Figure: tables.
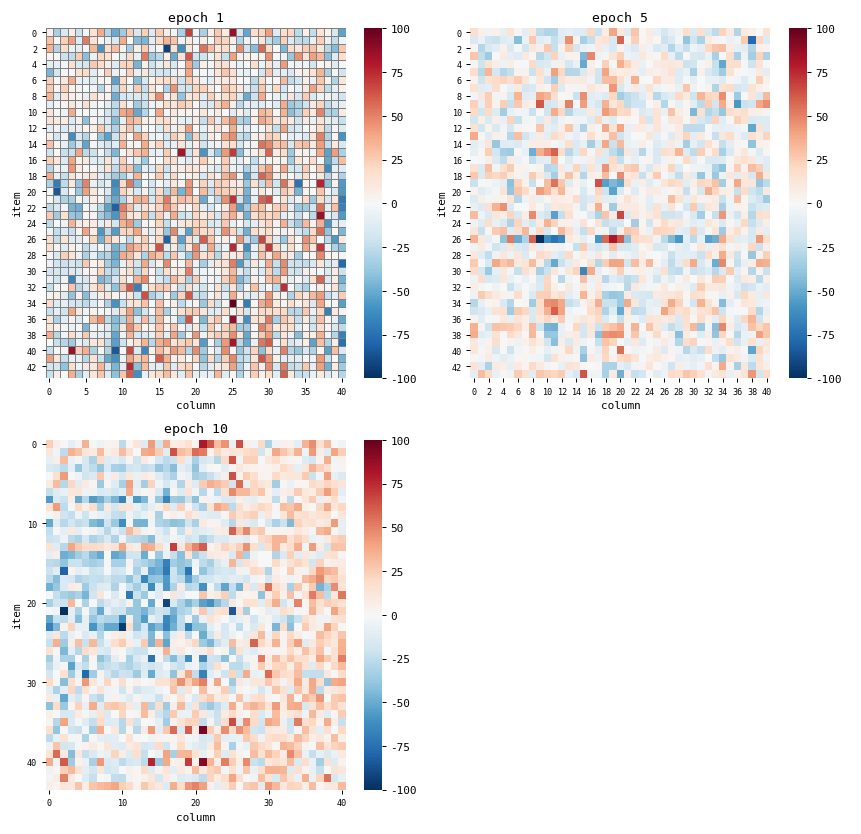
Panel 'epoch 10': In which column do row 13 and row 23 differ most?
10
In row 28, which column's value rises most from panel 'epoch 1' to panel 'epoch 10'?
34
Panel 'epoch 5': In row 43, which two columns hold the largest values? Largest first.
15, 38
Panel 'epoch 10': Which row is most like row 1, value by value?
13
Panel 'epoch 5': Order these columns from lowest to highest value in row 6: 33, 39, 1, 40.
1, 33, 40, 39
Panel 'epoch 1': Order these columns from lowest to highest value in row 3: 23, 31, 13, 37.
31, 23, 37, 13
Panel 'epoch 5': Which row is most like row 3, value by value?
30
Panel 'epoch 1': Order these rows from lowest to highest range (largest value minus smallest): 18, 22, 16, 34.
16, 18, 22, 34
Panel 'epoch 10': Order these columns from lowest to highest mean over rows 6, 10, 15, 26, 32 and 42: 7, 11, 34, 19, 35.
7, 19, 11, 34, 35
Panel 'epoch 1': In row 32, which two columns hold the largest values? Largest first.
32, 11
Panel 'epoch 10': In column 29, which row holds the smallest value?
19
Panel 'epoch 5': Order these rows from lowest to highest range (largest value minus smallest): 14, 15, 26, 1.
14, 15, 1, 26
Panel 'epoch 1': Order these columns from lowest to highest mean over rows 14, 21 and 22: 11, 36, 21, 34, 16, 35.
21, 36, 34, 35, 11, 16
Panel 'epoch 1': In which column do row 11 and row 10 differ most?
12
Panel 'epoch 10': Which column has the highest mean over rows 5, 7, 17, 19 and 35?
36
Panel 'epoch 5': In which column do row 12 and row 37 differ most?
38
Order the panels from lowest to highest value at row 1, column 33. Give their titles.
epoch 1, epoch 5, epoch 10
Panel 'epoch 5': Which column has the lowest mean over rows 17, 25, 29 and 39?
11
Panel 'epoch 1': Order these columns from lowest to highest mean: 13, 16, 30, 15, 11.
16, 13, 15, 11, 30
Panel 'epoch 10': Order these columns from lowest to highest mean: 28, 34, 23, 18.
18, 23, 28, 34
